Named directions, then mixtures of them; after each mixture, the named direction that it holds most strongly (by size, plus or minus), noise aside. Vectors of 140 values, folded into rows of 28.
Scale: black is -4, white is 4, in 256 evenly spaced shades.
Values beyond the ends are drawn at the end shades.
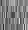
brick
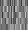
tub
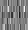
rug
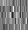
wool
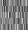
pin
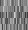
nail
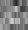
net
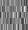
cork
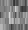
net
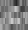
net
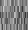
nail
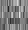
rug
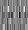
rug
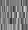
cork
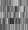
net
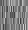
brick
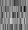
cork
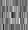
brick
